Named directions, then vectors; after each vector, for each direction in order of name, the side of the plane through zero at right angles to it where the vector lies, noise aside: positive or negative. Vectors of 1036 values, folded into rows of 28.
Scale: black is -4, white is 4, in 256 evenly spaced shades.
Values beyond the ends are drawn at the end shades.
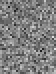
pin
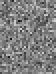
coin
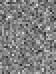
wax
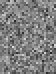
negative, negative, negative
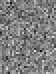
positive, positive, positive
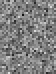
negative, negative, negative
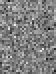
positive, negative, negative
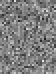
positive, positive, positive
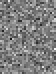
positive, positive, negative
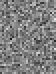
positive, positive, negative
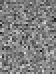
negative, positive, positive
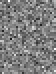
positive, positive, negative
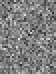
positive, negative, positive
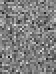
positive, negative, negative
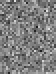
positive, positive, positive
